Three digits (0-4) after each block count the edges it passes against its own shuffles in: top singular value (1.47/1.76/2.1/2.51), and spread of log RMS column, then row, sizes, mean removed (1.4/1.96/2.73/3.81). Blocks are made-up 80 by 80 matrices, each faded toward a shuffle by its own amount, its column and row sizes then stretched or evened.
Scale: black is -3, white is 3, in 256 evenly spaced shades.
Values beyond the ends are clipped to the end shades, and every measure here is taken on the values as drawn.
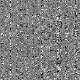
0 3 1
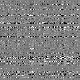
3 1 4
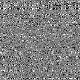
2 0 3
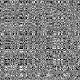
4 2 3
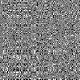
4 2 2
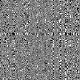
3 3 2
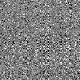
3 2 1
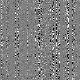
1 4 1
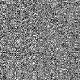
2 2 0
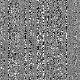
1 4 1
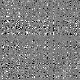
2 3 3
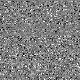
0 0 3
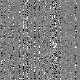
2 4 1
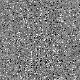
1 2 1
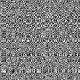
4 0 3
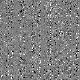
0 3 1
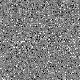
1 0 2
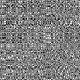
4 0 2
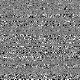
0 1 4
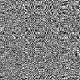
4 2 2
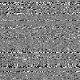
3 0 4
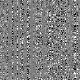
1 4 2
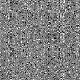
3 1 0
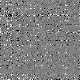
0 2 3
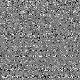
2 0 3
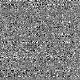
1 1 3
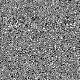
1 0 1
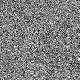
1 0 0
